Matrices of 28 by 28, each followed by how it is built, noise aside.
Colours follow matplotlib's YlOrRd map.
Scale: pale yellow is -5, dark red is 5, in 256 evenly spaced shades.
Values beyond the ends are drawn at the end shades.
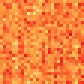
blocks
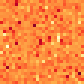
sparse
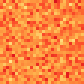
repeating rows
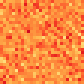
Toeplitz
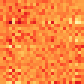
low rank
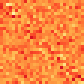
banded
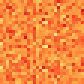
repeating rows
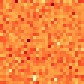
sparse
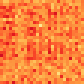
blocks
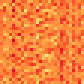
repeating rows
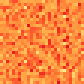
repeating rows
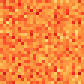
repeating rows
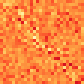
banded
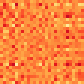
low rank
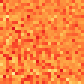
lower triangular
